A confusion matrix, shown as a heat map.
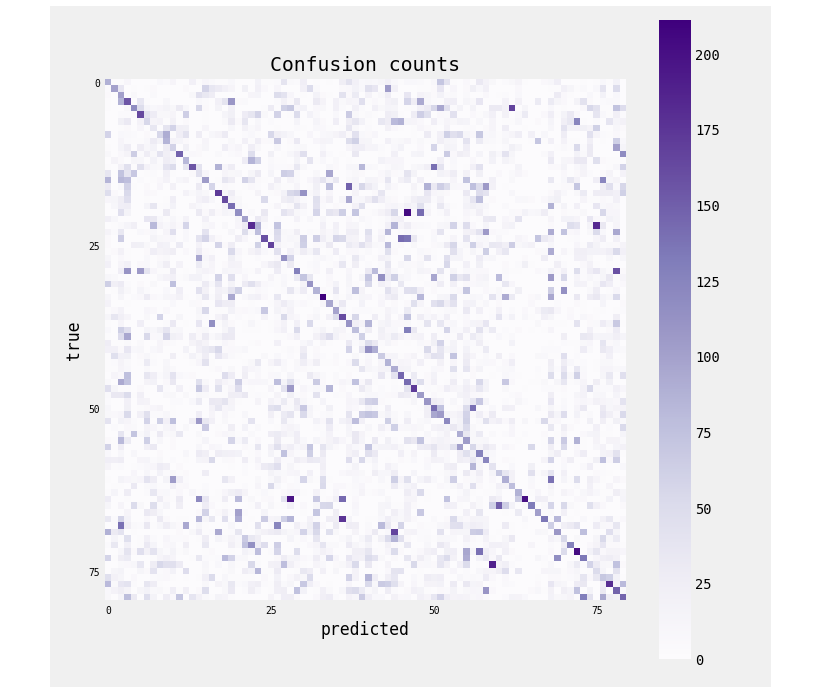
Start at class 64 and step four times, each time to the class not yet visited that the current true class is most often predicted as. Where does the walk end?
34
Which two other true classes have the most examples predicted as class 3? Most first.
29, 39
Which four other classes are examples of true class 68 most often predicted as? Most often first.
2, 26, 12, 42
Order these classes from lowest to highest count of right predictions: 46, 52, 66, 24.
66, 52, 46, 24
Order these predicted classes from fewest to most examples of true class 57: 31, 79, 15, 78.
79, 15, 78, 31
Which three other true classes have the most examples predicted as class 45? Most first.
24, 6, 68
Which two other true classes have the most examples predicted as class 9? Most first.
8, 39
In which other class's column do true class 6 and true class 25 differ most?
72
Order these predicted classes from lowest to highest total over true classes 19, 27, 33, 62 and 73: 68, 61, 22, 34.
22, 34, 61, 68
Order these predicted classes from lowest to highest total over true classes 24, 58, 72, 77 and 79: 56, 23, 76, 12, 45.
12, 56, 23, 45, 76
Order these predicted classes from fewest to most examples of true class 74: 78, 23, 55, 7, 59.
23, 7, 55, 78, 59
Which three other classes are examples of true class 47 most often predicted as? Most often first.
28, 34, 14
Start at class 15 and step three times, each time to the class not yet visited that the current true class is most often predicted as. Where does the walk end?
51
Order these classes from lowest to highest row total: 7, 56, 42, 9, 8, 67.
7, 42, 9, 8, 56, 67
